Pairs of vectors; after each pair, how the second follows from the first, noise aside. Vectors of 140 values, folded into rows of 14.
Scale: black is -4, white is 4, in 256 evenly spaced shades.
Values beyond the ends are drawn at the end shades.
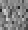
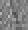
wrapped around, negated, shrunk.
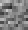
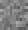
reversed, negated, shrunk.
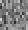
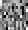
reversed, scaled up.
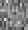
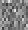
shuffled.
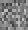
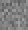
shrunk.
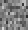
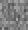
wrapped around, negated, shrunk.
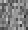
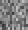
shuffled.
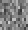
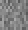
wrapped around, negated, shrunk.
